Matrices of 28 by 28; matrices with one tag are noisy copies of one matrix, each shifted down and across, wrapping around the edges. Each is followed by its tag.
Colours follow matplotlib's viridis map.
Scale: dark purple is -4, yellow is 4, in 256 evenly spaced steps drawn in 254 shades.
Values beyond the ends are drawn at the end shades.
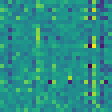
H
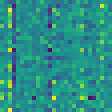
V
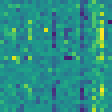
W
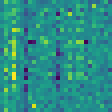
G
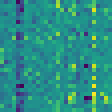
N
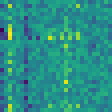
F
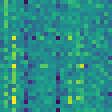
G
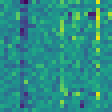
N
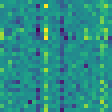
F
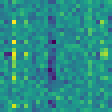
N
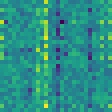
G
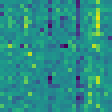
W
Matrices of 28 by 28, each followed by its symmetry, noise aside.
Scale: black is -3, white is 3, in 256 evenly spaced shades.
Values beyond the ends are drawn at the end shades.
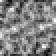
same after a half turn.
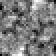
same after a half turn.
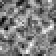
symmetric.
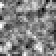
no symmetry.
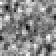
same after a half turn.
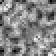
symmetric.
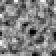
symmetric.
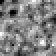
symmetric.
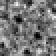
same after a half turn.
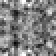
mirrored top to bottom.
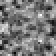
mirrored top to bottom.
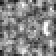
mirrored top to bottom.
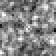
same after a half turn.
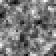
symmetric.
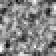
same after a half turn.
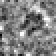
symmetric across the other diagonal.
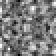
mirrored top to bottom.
